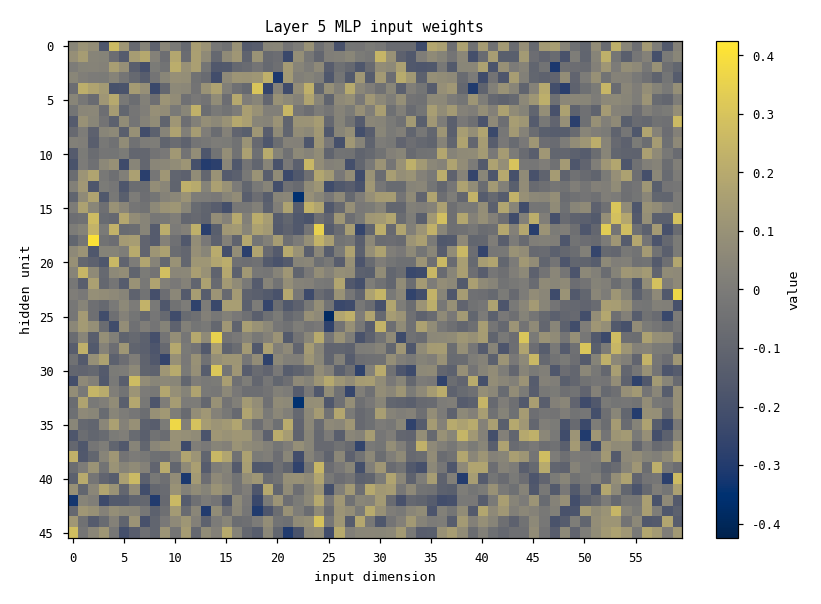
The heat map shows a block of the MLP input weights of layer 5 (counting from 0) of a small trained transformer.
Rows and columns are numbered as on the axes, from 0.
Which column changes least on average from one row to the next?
49
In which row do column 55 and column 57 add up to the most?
39
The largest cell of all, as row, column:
18, 2
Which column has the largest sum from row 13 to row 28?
35
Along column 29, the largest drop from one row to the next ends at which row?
26
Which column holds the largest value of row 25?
27
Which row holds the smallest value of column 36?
31
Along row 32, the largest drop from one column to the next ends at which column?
37
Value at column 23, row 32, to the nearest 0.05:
0
